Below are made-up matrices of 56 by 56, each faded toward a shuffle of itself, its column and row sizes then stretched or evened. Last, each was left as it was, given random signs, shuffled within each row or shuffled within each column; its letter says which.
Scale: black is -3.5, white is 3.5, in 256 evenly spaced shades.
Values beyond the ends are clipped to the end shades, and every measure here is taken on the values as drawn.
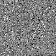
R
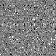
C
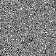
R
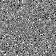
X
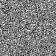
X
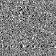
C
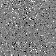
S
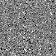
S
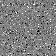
X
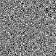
C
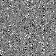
R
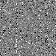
R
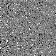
R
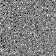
R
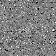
X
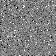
X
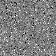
R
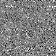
S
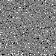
X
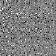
C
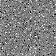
R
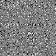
C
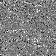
X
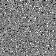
X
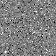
R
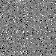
S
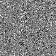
R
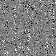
R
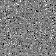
S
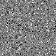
S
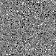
S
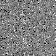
R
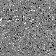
X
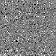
C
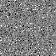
S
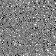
C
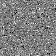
X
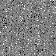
R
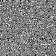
X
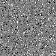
R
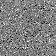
X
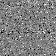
X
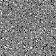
S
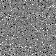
X
